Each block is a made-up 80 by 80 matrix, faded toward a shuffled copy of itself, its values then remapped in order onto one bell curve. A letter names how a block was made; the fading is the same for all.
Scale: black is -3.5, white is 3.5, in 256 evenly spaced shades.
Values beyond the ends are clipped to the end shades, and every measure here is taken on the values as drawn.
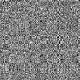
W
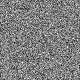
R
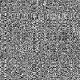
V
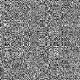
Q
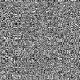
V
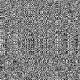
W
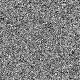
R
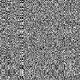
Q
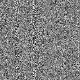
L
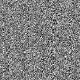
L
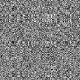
W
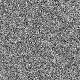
R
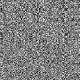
V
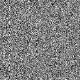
L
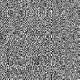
Q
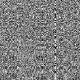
Q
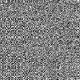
W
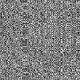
V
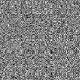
V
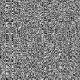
V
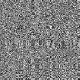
V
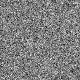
R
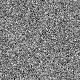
R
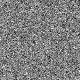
R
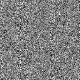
L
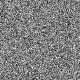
R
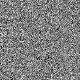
L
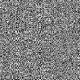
V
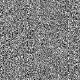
L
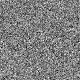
R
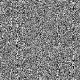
L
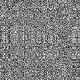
V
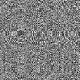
V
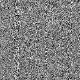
L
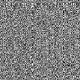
V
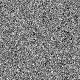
R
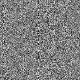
L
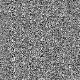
L
